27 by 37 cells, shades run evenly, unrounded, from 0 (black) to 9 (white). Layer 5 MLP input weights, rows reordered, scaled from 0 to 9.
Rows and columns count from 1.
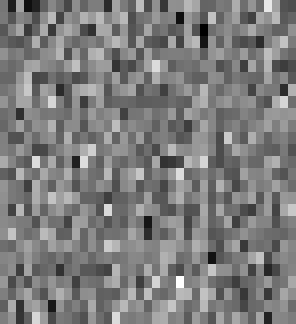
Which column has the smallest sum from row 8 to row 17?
21
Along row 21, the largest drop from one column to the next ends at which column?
31
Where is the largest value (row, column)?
24, 23
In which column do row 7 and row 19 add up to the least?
19
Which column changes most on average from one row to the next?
14
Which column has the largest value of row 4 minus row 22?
27
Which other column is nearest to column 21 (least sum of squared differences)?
33
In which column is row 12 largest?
29
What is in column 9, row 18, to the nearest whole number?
4
